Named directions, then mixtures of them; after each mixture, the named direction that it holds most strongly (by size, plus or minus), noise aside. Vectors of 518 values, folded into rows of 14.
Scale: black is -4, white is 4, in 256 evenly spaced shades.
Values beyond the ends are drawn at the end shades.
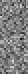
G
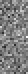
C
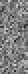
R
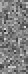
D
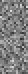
G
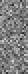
G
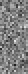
R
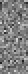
D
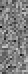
D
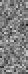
G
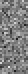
D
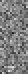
G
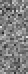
C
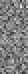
G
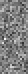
R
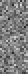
G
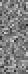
R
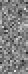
R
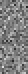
G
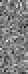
R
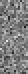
R
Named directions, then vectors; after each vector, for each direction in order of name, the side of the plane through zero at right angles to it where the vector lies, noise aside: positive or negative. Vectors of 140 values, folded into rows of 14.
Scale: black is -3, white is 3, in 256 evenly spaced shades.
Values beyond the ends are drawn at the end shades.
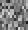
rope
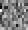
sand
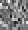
negative, negative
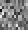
positive, negative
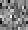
positive, positive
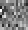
negative, positive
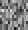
positive, positive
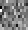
negative, positive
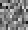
positive, positive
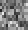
positive, negative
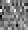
negative, positive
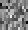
positive, positive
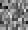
positive, positive
